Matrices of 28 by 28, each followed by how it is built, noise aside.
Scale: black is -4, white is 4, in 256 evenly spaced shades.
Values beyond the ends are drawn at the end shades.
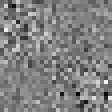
block diagonal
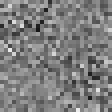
block diagonal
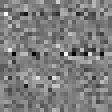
uneven rows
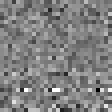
uneven rows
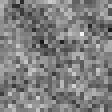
smooth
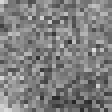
smooth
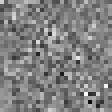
block diagonal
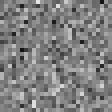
uneven columns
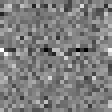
uneven rows
